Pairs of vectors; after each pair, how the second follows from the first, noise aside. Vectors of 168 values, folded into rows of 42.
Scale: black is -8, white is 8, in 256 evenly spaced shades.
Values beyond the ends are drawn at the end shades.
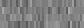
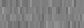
shrunk.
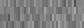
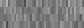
wrapped around.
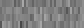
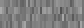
wrapped around.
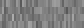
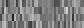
negated, scaled up.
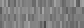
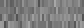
reversed.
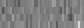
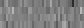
wrapped around, negated.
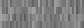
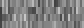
negated, scaled up.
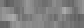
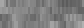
wrapped around.
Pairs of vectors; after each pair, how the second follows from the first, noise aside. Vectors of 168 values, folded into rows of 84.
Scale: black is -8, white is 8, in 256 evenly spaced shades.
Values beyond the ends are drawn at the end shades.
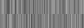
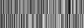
wrapped around, scaled up.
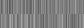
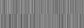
negated, shrunk.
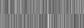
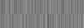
negated, shrunk.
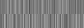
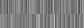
reversed, negated.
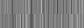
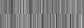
wrapped around.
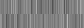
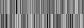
reversed, negated, scaled up.
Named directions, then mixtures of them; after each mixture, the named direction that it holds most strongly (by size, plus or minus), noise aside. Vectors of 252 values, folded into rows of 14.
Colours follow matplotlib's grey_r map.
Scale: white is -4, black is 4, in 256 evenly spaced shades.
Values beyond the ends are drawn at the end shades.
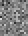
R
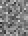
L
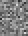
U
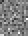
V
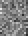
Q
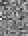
U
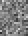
Q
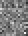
Q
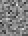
U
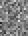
L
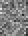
Q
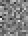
L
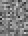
U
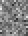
Q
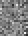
Q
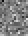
V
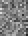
Q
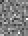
V
